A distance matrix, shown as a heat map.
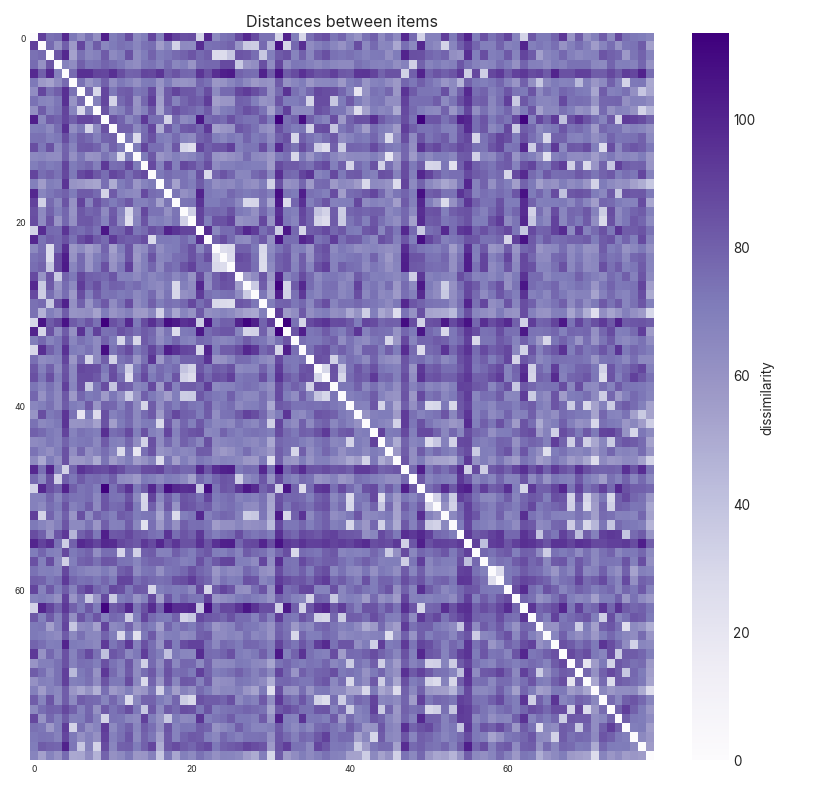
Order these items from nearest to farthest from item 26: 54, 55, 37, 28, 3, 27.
3, 27, 28, 37, 55, 54
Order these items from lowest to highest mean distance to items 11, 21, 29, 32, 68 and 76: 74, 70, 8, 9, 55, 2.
70, 2, 8, 74, 9, 55
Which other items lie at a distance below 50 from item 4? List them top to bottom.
47, 55, 57
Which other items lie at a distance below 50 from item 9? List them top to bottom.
17, 67, 74
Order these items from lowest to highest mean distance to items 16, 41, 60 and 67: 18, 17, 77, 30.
30, 77, 17, 18
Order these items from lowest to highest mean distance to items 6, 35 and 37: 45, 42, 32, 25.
42, 45, 25, 32
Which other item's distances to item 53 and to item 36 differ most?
14
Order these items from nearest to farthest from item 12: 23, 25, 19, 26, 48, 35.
19, 48, 26, 35, 23, 25
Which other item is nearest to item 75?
64
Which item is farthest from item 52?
31
